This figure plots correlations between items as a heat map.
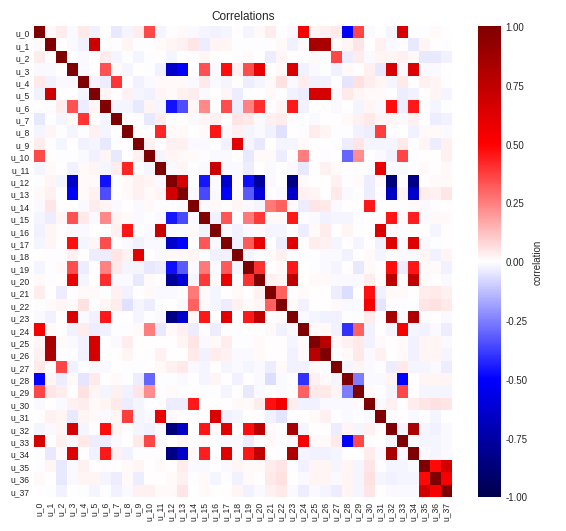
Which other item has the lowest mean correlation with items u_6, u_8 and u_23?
u_12
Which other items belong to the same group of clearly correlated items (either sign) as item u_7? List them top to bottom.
u_4
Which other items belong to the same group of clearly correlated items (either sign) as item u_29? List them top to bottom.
u_0, u_10, u_24, u_28, u_33
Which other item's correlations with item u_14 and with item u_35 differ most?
u_37
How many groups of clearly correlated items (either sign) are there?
9
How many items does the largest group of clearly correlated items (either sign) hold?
11
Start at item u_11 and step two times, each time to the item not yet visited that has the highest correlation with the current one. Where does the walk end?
u_31
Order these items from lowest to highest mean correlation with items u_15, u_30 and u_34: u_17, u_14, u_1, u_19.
u_1, u_14, u_19, u_17
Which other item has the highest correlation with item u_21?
u_30
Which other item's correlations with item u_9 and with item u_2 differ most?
u_18
